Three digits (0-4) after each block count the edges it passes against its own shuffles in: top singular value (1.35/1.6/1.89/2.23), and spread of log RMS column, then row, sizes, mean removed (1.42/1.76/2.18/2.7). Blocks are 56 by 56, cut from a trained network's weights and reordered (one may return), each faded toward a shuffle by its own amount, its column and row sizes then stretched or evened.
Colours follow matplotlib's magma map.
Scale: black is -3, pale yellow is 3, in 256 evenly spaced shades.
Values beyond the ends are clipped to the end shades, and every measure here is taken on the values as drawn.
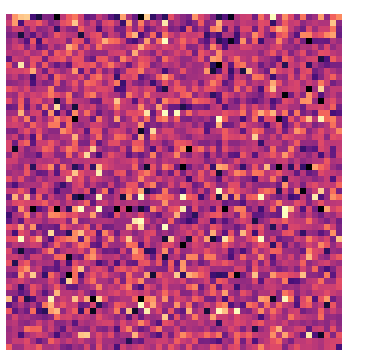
0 2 3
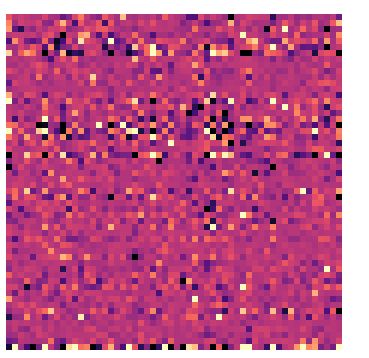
3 3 4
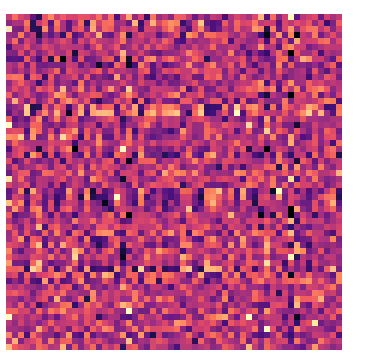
4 1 2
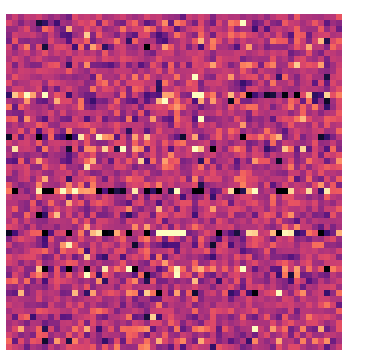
1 2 4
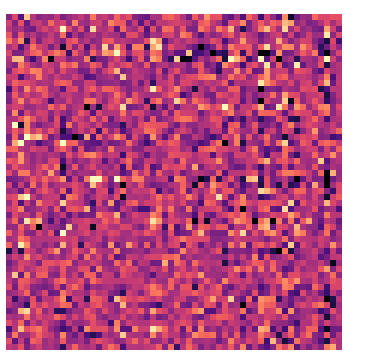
1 3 2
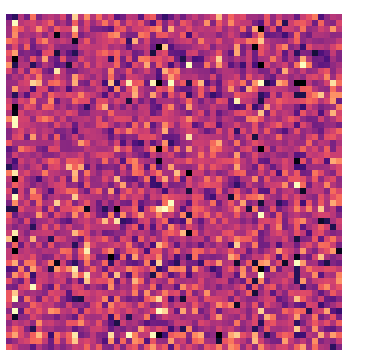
2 4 1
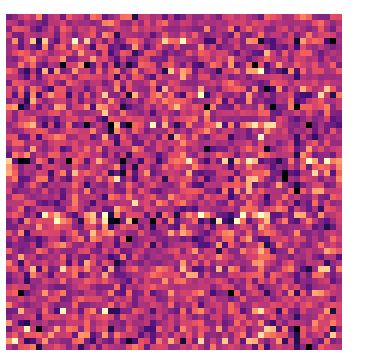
1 1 3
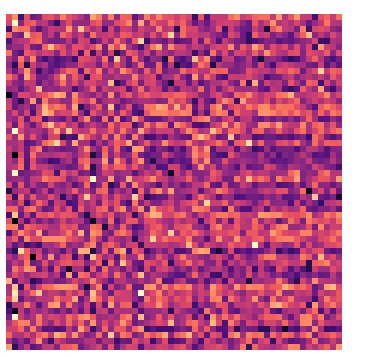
4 0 0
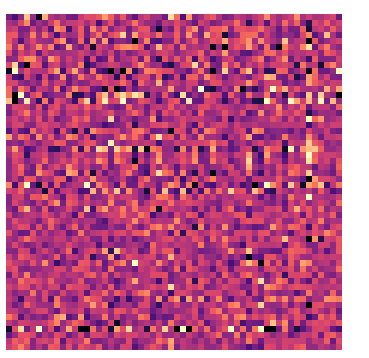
2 1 3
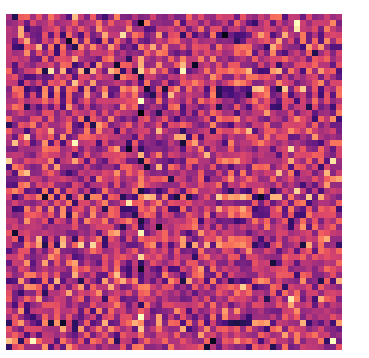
4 0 2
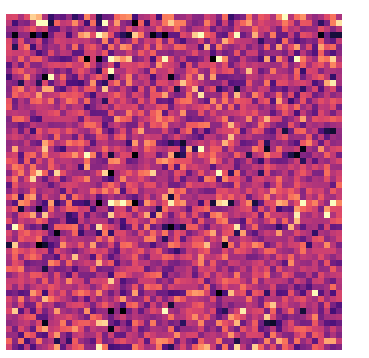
2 1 3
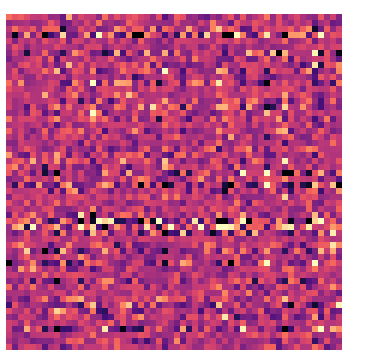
3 2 4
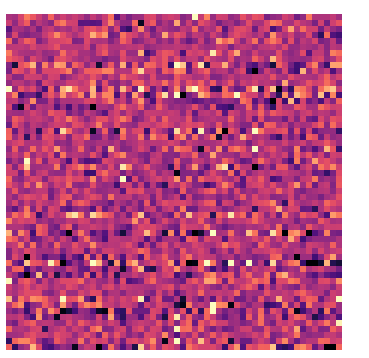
1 1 4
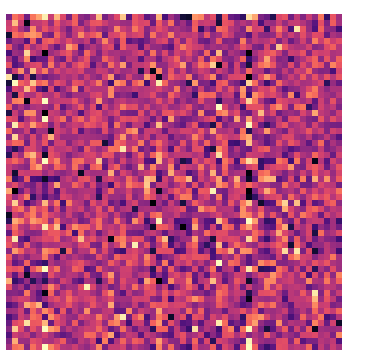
4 3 1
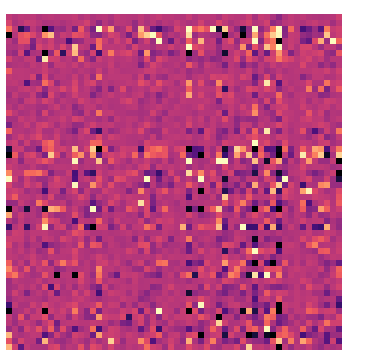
2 4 4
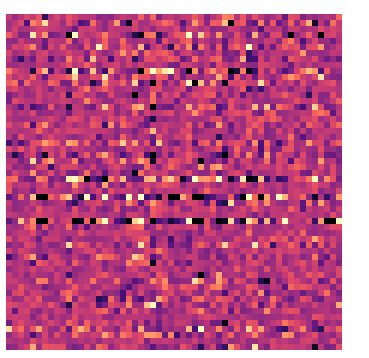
3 2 4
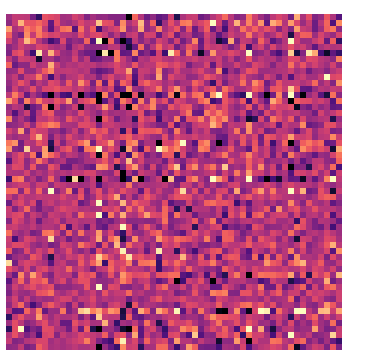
2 3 3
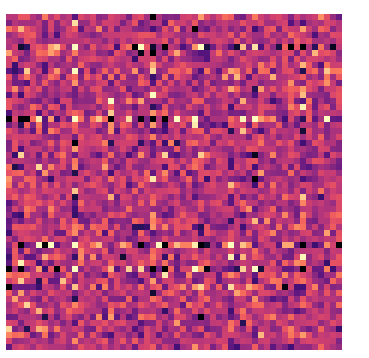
2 3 3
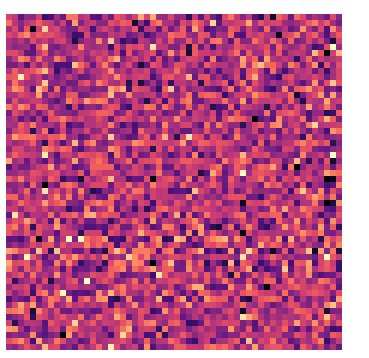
2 0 0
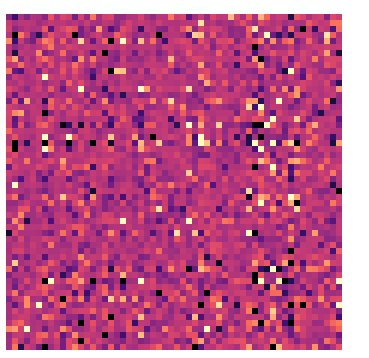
0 3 2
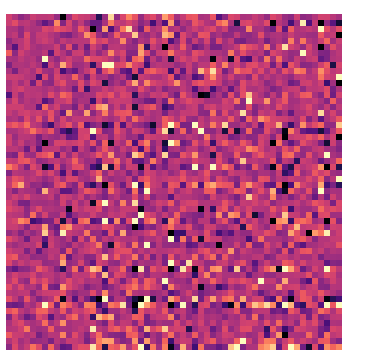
2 3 2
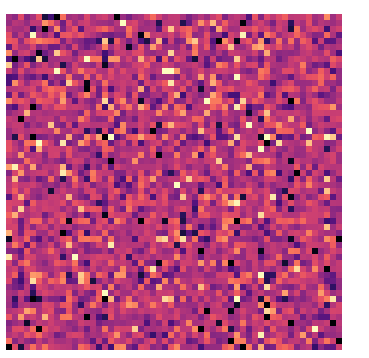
2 1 0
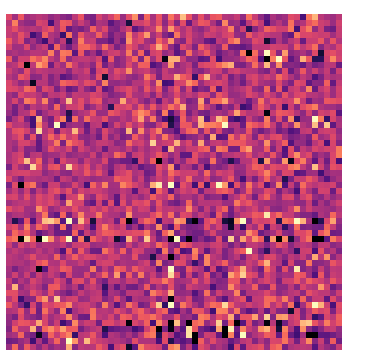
1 2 3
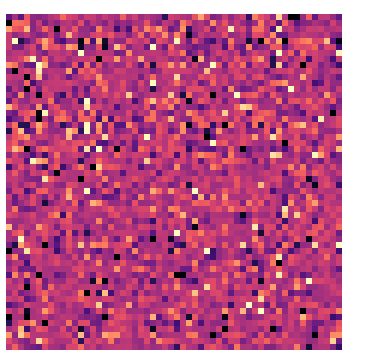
1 2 0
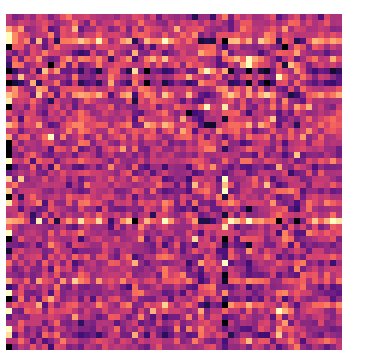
4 3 2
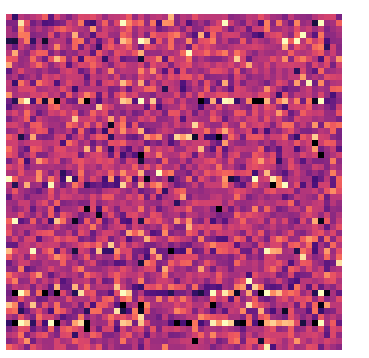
3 0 3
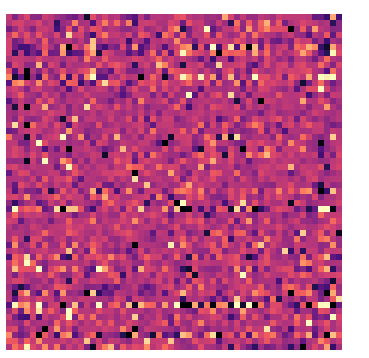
3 2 3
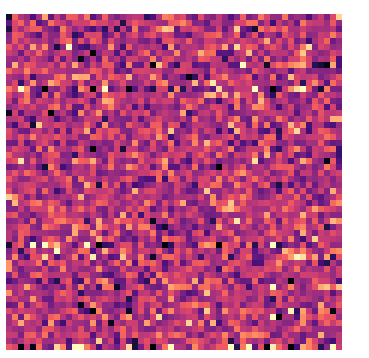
0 0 2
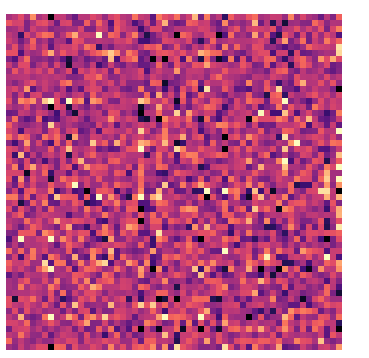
0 3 2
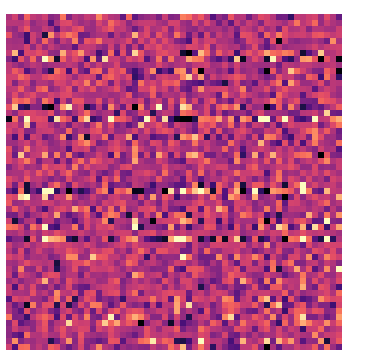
2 2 4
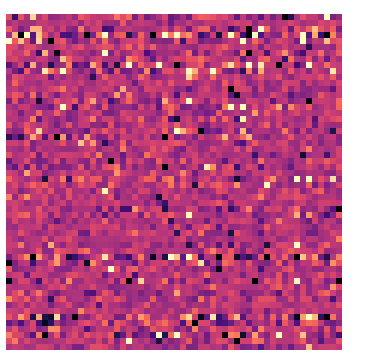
1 0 3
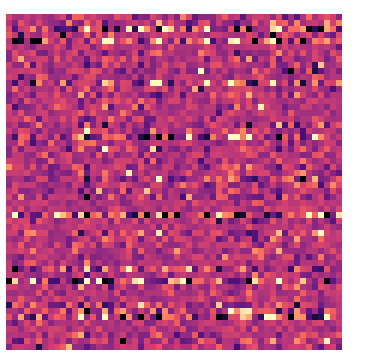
2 1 4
